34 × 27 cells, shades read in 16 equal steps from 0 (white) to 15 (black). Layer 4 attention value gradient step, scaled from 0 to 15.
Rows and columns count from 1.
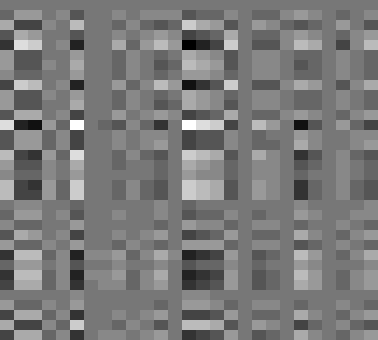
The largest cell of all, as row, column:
5, 14
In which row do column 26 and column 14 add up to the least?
13
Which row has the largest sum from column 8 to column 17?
28
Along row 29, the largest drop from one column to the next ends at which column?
2
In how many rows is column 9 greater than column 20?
16
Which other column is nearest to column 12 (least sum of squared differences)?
27
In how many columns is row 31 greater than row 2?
12
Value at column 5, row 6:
8
